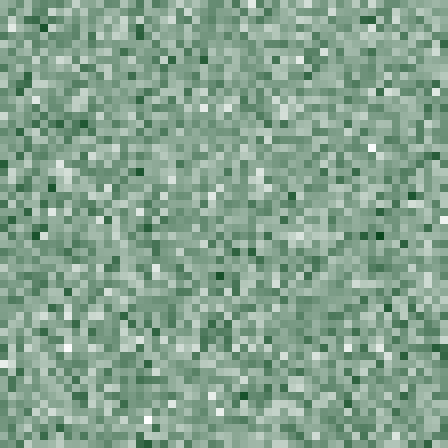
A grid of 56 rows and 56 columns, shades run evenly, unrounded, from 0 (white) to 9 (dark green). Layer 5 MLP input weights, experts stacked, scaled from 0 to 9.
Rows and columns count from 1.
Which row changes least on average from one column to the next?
33
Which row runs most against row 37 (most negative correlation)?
44
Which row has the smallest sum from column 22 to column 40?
52
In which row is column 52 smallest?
26
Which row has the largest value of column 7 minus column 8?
24
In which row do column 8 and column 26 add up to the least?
21
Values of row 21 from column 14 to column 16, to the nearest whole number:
3 5 5
